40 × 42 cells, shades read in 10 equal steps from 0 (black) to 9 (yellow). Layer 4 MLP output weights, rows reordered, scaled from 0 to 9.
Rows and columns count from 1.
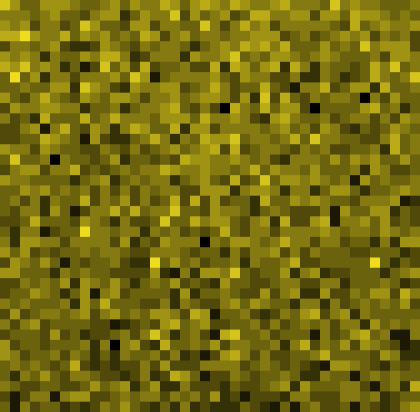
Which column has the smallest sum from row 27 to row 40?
10
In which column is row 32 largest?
18
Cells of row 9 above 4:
22
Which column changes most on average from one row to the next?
9
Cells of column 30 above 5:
8
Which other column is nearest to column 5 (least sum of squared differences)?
19
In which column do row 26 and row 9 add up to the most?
16
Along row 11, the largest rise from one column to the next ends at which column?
24
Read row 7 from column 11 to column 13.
8 4 6
